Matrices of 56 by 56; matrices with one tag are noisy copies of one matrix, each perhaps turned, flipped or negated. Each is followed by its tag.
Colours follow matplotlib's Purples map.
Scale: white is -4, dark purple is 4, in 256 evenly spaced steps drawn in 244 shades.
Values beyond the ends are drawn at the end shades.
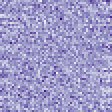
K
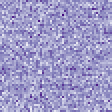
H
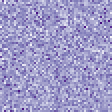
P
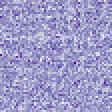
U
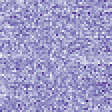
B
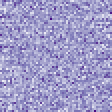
K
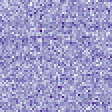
H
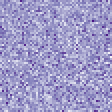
P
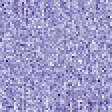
K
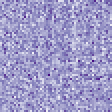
U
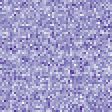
H
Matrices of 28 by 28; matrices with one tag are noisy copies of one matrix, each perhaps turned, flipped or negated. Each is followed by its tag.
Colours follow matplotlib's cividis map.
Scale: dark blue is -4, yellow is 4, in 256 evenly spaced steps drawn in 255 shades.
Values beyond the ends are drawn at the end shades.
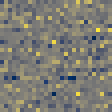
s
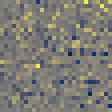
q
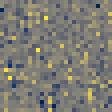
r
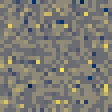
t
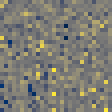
q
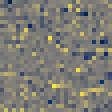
r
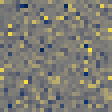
t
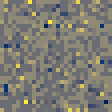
t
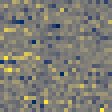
r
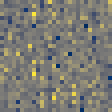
s
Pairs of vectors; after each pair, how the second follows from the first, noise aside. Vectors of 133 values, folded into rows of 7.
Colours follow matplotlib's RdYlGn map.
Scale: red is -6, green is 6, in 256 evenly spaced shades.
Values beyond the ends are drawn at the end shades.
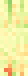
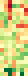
negated, scaled up.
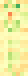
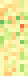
wrapped around.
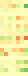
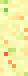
wrapped around, partly zeroed.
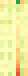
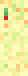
wrapped around, negated, partly zeroed.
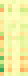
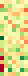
negated, scaled up.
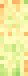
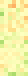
reversed, negated, partly zeroed.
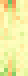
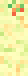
wrapped around, partly zeroed.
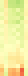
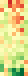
negated, scaled up.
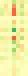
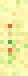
wrapped around, partly zeroed.
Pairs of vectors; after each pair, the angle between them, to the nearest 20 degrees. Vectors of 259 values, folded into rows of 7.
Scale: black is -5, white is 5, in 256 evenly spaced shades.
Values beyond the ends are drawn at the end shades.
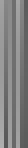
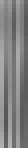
20 degrees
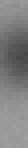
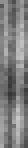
100 degrees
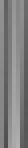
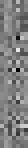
100 degrees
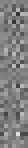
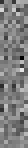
120 degrees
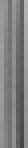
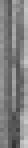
60 degrees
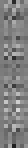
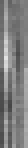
100 degrees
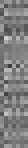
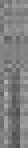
120 degrees
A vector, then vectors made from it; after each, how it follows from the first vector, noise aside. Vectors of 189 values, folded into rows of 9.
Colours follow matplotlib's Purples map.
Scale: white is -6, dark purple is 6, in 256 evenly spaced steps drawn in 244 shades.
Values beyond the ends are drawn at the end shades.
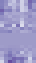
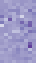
wrapped around, negated, partly zeroed.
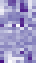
negated, scaled up.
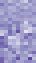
wrapped around, negated.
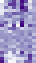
negated, scaled up.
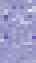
wrapped around, negated, partly zeroed.
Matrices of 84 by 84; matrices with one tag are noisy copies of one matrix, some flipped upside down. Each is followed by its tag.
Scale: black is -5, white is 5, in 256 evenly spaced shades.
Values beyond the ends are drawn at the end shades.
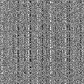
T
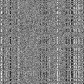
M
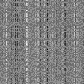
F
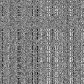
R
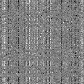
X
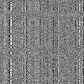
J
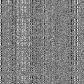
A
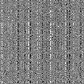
T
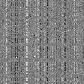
F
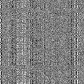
A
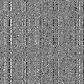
J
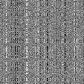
F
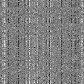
X
